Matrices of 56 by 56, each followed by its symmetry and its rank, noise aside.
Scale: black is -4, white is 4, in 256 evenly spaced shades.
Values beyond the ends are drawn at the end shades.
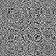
symmetric, rank six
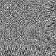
symmetric, rank six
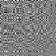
no symmetry, rank four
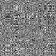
antisymmetric, rank six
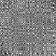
symmetric, rank five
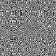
antisymmetric, rank four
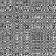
symmetric, rank four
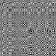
symmetric, rank four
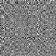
antisymmetric, rank six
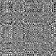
antisymmetric, rank four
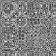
symmetric, rank six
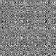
no symmetry, rank five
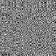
no symmetry, rank five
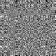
antisymmetric, rank six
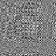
no symmetry, rank five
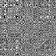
symmetric, rank six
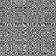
no symmetry, rank four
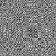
symmetric, rank five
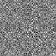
symmetric, rank five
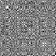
symmetric, rank six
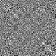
symmetric, rank six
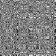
antisymmetric, rank six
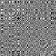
symmetric, rank four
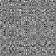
no symmetry, rank four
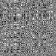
antisymmetric, rank six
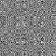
no symmetry, rank five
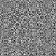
no symmetry, rank five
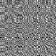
antisymmetric, rank four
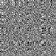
symmetric, rank four
